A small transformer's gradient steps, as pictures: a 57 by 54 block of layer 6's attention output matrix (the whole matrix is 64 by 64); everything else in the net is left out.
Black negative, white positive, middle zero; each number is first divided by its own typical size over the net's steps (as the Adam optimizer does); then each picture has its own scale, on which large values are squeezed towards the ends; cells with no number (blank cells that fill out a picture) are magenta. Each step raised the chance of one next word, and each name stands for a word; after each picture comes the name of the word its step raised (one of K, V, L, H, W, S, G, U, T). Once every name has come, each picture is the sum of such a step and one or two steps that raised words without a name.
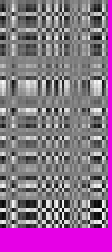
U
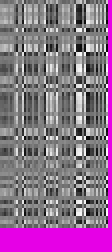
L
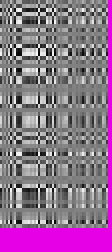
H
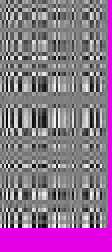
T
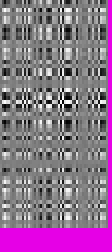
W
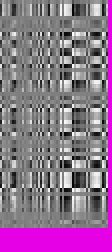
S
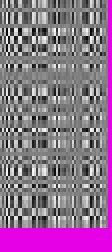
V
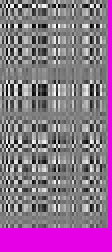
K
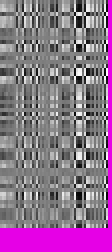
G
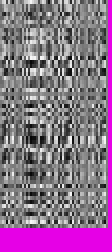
G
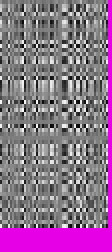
U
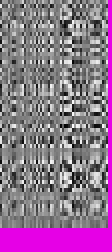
K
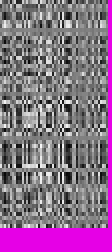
T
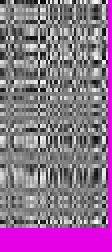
V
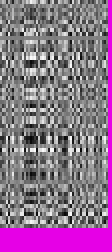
L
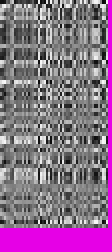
K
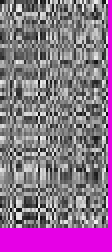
U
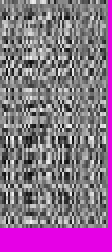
G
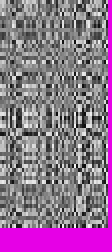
T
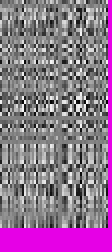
W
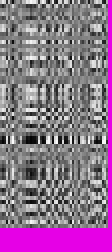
K
